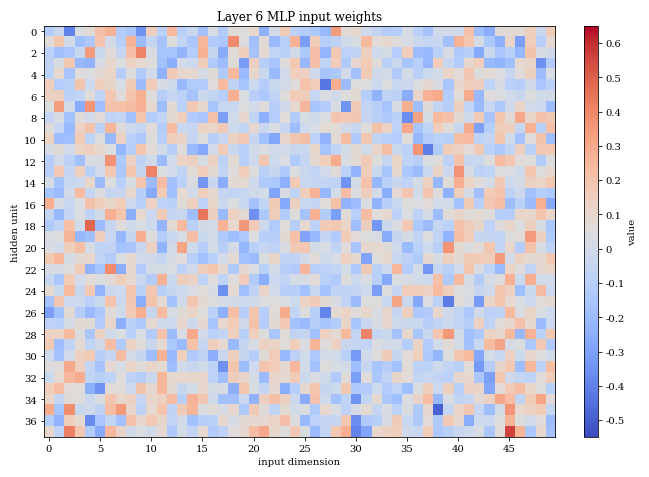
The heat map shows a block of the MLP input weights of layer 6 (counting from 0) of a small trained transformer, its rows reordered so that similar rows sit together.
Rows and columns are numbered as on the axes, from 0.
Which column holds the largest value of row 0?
28
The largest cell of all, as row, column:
37, 45
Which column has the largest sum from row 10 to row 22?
40
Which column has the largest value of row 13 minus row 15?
10
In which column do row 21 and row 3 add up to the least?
19
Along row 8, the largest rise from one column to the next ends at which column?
36
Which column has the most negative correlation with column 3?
30
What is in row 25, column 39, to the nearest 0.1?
-0.4
